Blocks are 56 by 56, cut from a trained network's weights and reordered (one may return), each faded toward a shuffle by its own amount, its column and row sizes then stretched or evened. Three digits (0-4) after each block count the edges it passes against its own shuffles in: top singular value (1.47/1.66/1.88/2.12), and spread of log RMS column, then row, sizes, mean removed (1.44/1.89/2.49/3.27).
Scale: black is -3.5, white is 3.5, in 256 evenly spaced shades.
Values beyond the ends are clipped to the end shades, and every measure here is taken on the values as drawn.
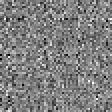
2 2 0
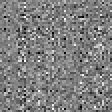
1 3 2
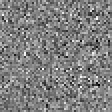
1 2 1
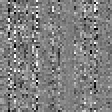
2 4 0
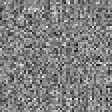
3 0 2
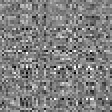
4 2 3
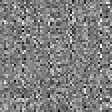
2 3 0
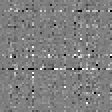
2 2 2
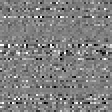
0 0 4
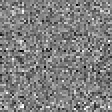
2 1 2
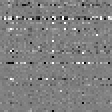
2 1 3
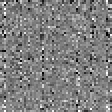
0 3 2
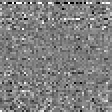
2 0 3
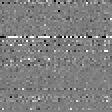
3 0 3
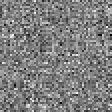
2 1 1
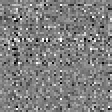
1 2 3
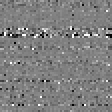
2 0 3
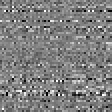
3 0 4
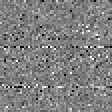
1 0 2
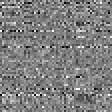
3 0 4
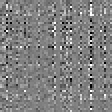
4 4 2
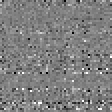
0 1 3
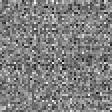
3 2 0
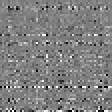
2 1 4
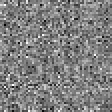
1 1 2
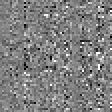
1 3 1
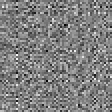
4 2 1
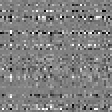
3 2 4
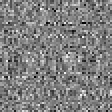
3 0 3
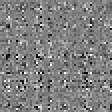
0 3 3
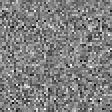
1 0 2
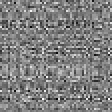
4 0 3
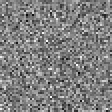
1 0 1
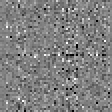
0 3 0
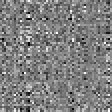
3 3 2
